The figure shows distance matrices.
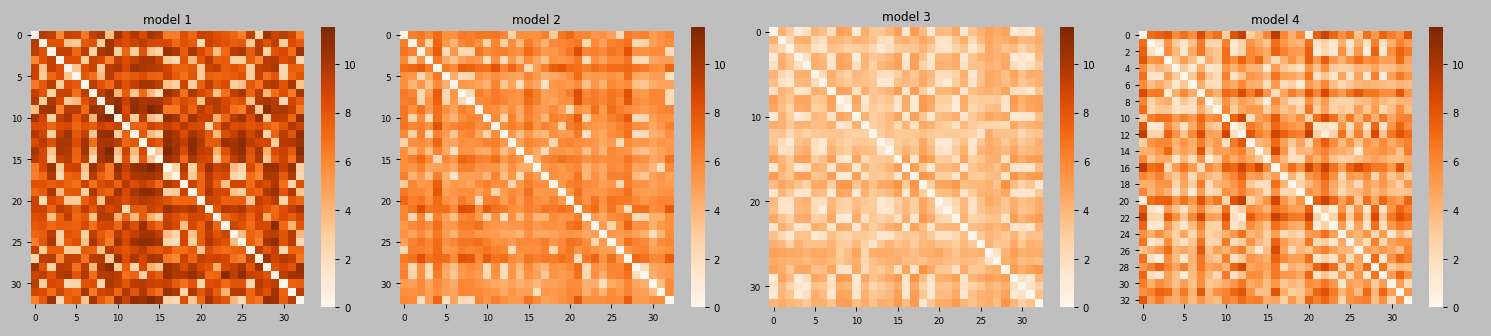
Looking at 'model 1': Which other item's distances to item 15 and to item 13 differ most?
10
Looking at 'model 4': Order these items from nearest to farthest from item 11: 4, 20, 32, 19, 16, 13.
4, 19, 32, 13, 16, 20
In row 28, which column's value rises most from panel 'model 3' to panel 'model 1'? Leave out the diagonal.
9
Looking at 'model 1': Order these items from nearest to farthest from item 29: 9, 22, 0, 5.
22, 5, 0, 9
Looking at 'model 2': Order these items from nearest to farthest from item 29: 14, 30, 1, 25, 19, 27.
1, 14, 30, 19, 25, 27
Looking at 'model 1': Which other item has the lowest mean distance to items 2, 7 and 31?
15
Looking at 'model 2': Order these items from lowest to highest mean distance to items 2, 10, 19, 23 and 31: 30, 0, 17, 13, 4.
30, 17, 13, 0, 4
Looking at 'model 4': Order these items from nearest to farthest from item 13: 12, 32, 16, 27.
27, 32, 16, 12
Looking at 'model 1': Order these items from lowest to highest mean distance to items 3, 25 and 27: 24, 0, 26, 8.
24, 0, 26, 8
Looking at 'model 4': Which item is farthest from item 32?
0
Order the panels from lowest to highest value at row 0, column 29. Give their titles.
model 3, model 2, model 4, model 1
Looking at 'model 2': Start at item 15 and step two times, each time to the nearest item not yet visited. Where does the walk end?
16
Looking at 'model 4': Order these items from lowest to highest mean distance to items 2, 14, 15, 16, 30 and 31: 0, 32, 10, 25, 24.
24, 25, 32, 10, 0
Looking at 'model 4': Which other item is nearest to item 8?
15
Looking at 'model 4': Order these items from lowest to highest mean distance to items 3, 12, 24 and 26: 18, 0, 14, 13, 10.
18, 14, 13, 10, 0
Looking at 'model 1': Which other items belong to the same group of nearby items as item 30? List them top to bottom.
1, 4, 5, 8, 20, 26
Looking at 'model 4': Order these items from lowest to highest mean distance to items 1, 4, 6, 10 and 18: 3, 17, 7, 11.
17, 11, 3, 7
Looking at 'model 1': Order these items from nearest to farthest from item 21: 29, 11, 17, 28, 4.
11, 29, 28, 4, 17
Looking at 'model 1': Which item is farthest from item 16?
14
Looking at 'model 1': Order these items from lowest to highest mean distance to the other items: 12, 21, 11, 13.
12, 11, 21, 13
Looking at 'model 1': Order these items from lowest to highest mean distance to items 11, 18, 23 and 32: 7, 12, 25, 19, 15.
25, 19, 7, 15, 12
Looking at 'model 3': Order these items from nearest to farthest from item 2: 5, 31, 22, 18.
5, 22, 31, 18
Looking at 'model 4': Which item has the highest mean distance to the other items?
16
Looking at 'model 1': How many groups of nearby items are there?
7
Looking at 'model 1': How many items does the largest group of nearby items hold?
8
